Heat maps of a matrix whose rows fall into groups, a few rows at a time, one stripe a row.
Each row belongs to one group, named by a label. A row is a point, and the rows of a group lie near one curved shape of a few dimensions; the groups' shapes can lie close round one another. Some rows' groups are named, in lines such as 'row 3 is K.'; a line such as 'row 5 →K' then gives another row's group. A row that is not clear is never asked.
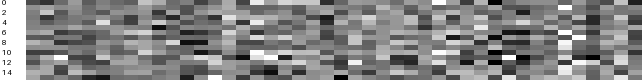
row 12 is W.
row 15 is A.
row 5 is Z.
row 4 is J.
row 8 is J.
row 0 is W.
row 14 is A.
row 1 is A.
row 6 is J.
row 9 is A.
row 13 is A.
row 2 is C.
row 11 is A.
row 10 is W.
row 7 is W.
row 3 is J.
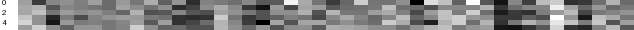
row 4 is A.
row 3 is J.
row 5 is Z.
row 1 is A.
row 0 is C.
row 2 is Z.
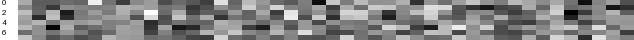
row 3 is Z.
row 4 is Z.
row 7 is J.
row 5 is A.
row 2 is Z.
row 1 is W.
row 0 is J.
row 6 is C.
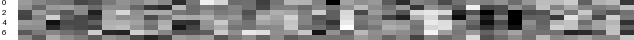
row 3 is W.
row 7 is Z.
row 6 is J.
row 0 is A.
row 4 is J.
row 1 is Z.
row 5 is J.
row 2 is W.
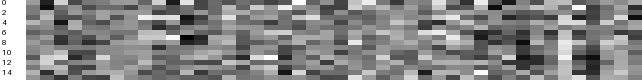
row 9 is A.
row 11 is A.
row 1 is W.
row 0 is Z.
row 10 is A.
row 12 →Z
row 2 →Z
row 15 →J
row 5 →Z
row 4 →A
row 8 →J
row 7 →J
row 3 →J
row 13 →A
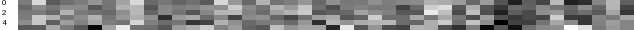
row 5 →W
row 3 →A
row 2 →C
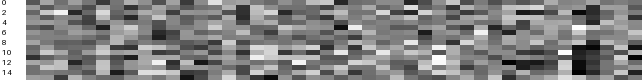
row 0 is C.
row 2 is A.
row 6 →Z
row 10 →A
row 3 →J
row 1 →J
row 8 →J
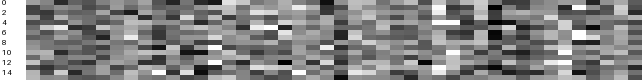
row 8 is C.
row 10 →J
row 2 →J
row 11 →C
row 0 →J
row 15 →A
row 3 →Z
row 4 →W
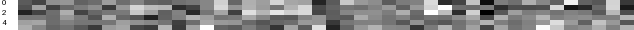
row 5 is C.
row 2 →W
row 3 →Z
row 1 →J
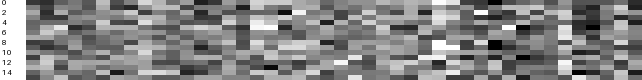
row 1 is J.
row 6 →A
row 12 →A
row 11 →W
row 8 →W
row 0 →W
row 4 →J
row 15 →W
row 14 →J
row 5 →A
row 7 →A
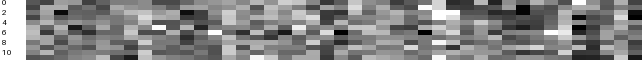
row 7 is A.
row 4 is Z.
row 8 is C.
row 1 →W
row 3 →J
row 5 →Z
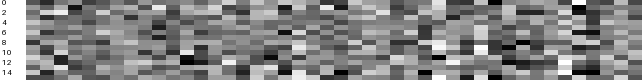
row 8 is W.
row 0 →W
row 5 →Z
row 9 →C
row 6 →C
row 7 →Z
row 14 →C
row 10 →Z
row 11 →A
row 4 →A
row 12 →J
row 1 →Z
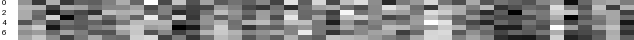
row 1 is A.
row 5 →J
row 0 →Z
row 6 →C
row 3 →Z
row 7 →Z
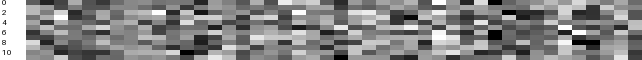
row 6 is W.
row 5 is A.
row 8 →C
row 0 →W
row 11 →A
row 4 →Z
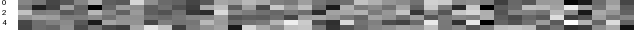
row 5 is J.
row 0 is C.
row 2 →J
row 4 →W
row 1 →W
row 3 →A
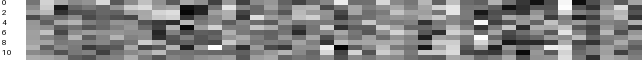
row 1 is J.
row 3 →J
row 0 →A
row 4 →Z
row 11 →A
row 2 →J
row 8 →Z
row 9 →C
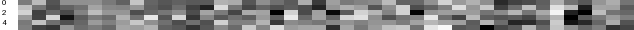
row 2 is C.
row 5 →W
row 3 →Z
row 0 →Z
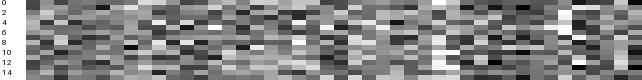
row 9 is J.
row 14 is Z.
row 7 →W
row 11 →J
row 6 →A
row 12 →W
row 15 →W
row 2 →A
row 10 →J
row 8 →Z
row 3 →A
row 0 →J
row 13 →J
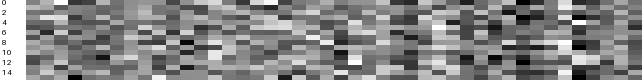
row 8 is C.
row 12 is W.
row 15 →Z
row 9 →Z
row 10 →A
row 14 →A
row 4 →W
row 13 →C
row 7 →C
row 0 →A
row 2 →C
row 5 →W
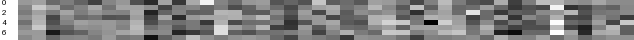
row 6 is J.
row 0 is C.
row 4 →A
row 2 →Z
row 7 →Z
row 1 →A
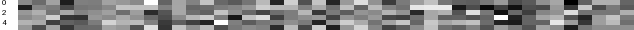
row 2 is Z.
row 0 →Z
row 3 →A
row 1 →W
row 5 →Z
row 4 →J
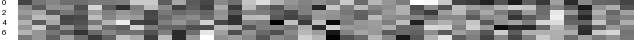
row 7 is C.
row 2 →A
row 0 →W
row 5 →Z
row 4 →C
